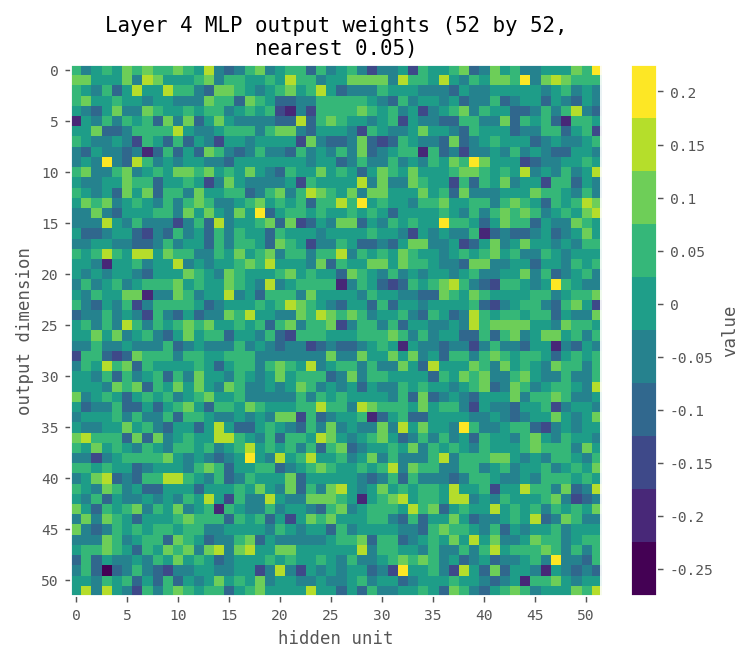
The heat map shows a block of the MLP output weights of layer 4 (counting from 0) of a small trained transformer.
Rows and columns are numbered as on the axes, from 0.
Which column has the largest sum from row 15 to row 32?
16
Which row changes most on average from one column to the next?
49
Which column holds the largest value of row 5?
22
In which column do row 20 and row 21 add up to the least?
26
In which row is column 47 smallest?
27
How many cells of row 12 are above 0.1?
1
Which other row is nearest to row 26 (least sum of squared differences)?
32
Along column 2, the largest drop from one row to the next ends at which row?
38
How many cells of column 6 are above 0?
19
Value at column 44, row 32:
-0.05
